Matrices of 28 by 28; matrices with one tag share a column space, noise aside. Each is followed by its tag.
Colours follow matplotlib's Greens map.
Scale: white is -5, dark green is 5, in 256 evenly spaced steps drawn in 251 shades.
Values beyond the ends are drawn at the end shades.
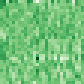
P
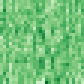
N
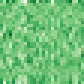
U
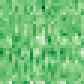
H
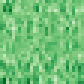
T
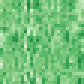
N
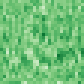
H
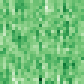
N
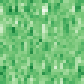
T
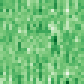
N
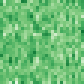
U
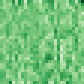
P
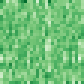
P
